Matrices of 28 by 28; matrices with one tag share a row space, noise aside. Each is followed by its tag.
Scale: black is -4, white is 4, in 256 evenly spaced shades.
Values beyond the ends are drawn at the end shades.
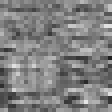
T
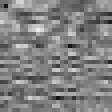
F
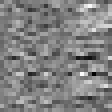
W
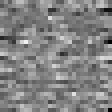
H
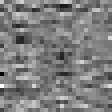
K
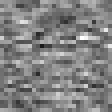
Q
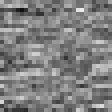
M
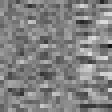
W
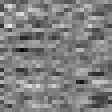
M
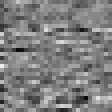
K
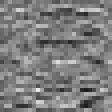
Q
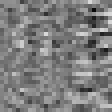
W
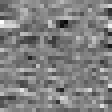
H
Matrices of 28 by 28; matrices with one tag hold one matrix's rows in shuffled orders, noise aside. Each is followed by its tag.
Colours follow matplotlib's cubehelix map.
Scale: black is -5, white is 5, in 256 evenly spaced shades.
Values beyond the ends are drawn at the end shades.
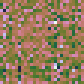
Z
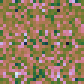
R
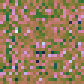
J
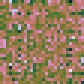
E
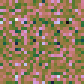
R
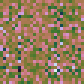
Z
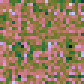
E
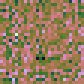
J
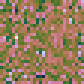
J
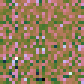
J
